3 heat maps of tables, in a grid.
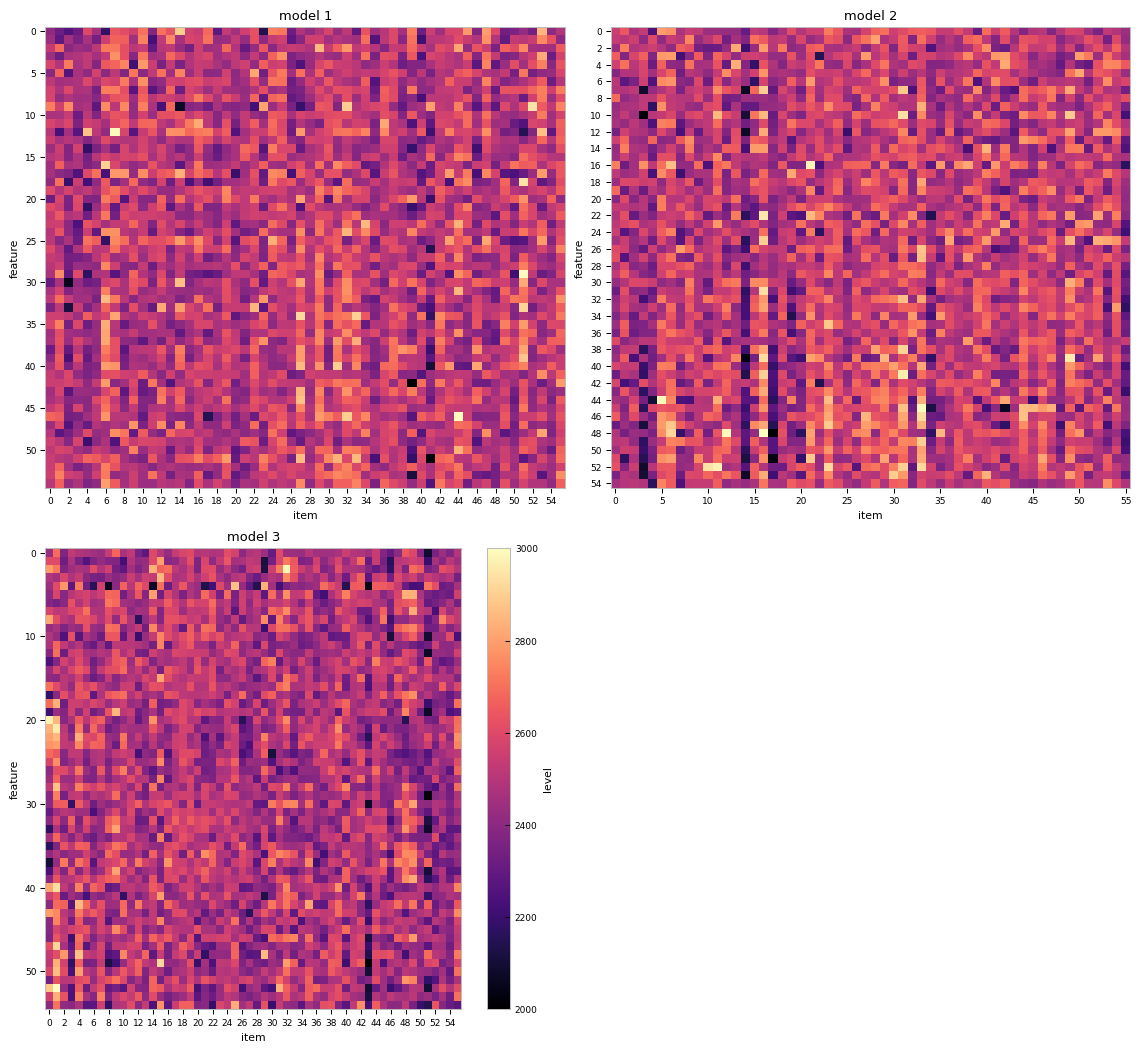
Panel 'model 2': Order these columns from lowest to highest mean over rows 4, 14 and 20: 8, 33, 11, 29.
33, 11, 29, 8
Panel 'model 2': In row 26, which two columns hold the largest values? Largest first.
33, 7
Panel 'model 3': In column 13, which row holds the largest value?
48
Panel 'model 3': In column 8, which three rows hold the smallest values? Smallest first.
4, 49, 54
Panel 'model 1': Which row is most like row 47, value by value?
5
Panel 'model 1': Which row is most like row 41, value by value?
13
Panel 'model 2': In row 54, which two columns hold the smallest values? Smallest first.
4, 7
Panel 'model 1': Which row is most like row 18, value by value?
29
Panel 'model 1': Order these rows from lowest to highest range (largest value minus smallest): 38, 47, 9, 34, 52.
52, 47, 38, 34, 9
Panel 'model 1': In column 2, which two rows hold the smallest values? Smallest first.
30, 33
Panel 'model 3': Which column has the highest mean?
1
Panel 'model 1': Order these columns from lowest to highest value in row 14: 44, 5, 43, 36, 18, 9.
18, 5, 43, 9, 36, 44
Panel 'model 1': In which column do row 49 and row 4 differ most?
7
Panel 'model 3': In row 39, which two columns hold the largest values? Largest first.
49, 48
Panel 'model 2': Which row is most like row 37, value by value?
8
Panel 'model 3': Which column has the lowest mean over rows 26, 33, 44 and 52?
51
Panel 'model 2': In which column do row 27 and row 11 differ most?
30
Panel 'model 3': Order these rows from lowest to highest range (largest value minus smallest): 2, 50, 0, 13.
13, 0, 50, 2
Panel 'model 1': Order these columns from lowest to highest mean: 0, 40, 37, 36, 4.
4, 40, 0, 36, 37
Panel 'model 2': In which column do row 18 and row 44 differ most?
5
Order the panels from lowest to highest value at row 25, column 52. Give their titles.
model 1, model 3, model 2
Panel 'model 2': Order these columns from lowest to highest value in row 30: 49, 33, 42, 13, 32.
33, 32, 42, 13, 49
